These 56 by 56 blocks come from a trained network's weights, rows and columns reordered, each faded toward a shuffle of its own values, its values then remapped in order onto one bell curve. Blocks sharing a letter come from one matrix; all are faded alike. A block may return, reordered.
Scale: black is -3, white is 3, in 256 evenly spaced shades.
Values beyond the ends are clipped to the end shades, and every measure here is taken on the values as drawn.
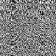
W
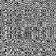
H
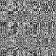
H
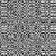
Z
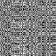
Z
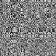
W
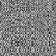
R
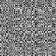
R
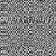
Z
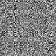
W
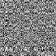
W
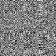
W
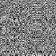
W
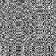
W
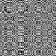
Z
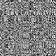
W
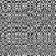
Z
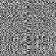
H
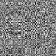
H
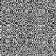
W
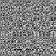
R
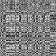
Z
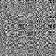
W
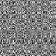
R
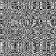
Z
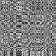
Z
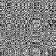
R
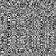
W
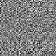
R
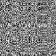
W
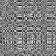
Z
